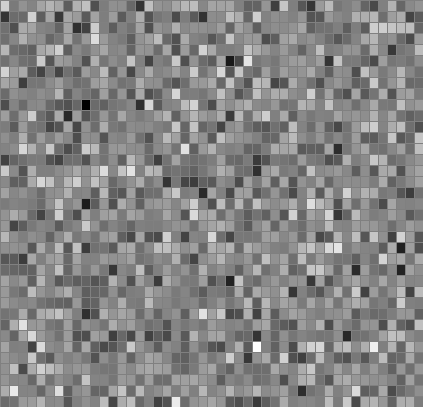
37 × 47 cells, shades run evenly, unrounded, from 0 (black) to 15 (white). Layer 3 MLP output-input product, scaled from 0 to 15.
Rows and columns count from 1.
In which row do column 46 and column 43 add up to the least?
30
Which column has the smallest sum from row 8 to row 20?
38
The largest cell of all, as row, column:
32, 29
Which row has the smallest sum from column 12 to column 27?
17
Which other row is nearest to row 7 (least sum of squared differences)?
28
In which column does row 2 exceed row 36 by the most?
34
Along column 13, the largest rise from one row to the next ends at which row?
26
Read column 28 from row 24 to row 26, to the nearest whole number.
9 8 7
